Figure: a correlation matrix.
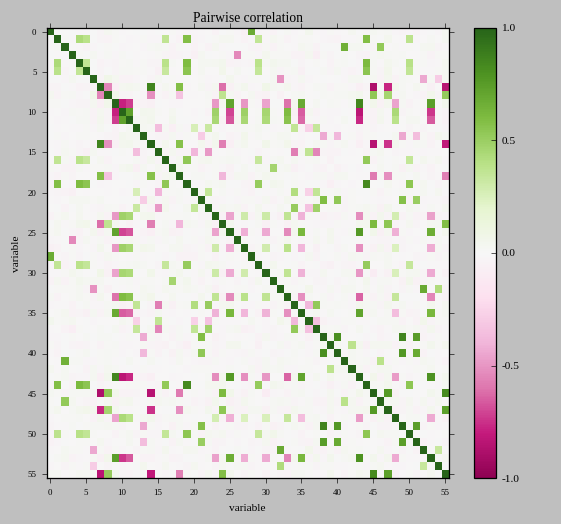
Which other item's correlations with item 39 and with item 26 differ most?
3
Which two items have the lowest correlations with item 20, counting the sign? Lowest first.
15, 36
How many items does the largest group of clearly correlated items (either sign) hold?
12
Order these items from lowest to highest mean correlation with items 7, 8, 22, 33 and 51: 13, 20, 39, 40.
13, 39, 20, 40
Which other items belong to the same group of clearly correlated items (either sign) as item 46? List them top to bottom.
2, 41
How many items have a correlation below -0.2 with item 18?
5
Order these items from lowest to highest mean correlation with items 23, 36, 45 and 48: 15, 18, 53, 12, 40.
53, 18, 12, 40, 15
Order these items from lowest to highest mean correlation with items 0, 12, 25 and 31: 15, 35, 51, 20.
15, 51, 20, 35
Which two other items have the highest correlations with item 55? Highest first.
45, 47
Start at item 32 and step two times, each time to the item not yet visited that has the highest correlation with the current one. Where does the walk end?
54
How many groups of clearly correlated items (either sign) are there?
11
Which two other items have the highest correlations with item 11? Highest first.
10, 33
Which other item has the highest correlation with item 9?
43
